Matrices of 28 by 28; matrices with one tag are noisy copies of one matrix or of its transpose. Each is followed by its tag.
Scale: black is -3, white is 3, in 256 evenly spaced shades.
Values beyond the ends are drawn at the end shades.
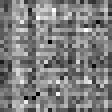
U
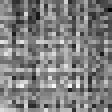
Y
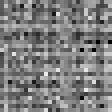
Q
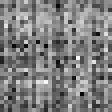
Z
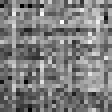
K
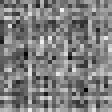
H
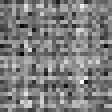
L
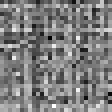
Q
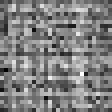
L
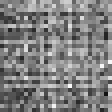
Y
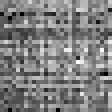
Y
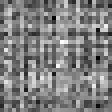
L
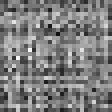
U
